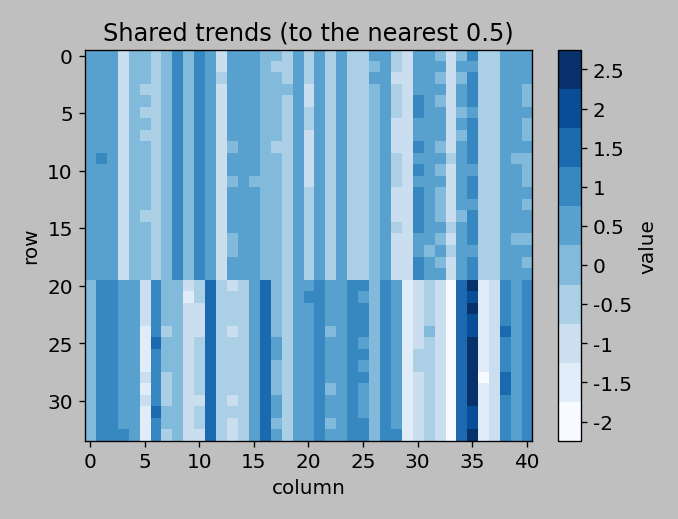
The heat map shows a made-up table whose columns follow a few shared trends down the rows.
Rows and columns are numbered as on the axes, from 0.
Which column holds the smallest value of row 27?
33
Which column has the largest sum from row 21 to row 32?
35
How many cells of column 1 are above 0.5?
15
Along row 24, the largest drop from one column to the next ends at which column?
36
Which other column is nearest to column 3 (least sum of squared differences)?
28
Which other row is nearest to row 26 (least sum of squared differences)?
27
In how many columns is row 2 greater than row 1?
4
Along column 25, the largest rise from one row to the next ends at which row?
20
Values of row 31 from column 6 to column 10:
1.5 0 0 -1 -0.5
